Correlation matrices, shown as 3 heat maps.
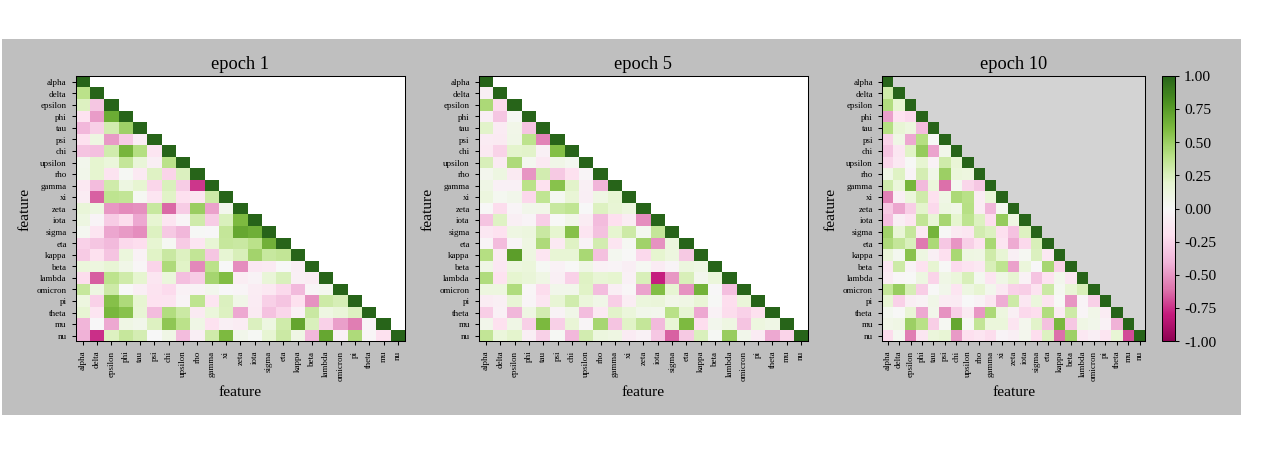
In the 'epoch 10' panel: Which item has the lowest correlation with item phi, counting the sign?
eta
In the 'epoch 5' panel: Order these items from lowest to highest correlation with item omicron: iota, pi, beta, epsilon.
beta, pi, epsilon, iota
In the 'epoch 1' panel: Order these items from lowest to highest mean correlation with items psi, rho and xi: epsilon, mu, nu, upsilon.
epsilon, upsilon, mu, nu
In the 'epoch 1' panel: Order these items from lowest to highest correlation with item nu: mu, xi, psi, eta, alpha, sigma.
alpha, mu, psi, sigma, eta, xi
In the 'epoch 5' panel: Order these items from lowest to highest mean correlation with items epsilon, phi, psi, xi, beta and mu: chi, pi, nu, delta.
delta, nu, pi, chi
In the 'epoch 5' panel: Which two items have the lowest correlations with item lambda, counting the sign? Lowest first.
iota, sigma
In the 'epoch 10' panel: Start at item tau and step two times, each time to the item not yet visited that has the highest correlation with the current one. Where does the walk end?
alpha
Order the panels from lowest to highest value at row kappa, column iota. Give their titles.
epoch 10, epoch 5, epoch 1
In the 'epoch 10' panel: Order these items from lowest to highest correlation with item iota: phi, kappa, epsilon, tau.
epsilon, kappa, tau, phi
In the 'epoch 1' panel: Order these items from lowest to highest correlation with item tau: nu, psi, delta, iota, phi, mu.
iota, delta, psi, mu, nu, phi
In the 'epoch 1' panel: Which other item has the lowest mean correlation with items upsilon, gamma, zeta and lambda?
delta
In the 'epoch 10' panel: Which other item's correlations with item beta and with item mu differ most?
nu
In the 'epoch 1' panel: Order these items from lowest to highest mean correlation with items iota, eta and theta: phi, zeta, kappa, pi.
pi, phi, zeta, kappa
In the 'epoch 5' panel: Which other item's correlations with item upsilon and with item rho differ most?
kappa
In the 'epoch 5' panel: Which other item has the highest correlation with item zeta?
eta
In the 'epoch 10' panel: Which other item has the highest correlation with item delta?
omicron
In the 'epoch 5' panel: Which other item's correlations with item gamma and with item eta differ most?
mu
